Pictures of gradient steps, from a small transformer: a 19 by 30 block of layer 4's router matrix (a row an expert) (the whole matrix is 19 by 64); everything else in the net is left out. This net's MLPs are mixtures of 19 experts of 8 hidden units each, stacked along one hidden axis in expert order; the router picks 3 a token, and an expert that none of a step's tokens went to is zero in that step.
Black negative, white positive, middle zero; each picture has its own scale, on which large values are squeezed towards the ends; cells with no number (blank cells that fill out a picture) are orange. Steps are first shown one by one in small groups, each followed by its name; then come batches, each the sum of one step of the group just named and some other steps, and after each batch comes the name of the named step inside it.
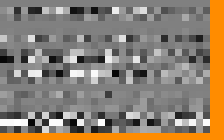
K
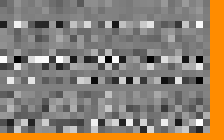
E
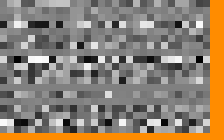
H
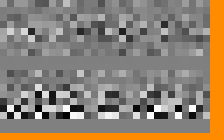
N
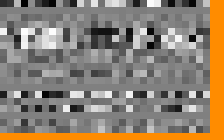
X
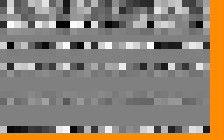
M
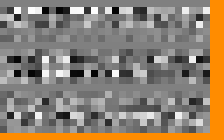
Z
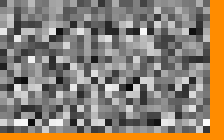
K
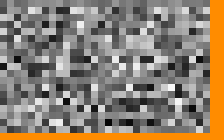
Z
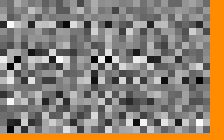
E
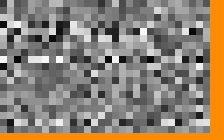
E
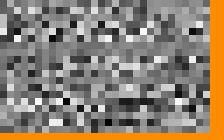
Z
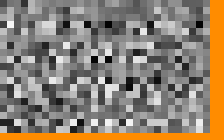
M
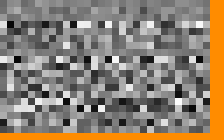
E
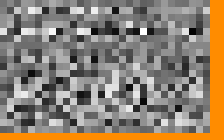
Z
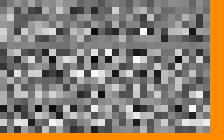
K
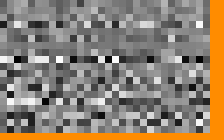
E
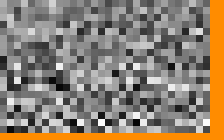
K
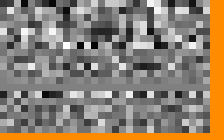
X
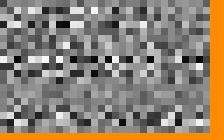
E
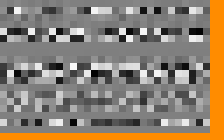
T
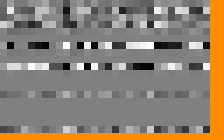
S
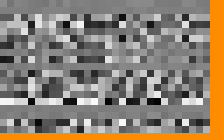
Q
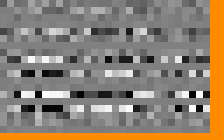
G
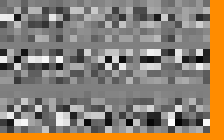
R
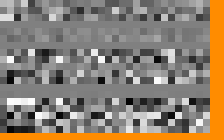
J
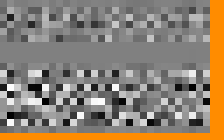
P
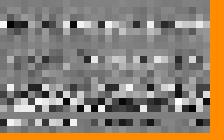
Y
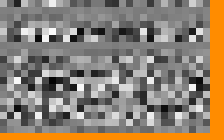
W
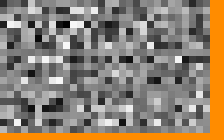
G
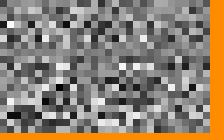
P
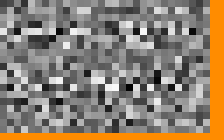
S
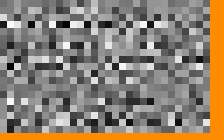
R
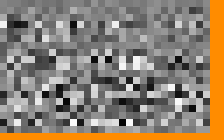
Y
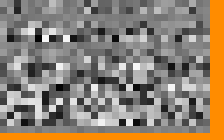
W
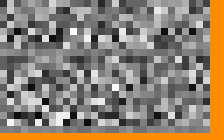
P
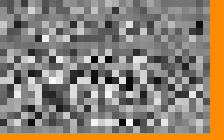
T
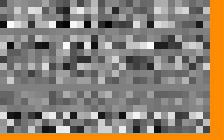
S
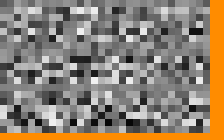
T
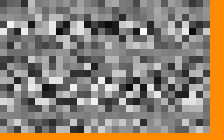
Q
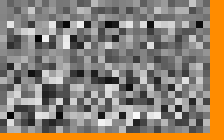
W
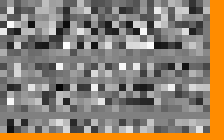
S
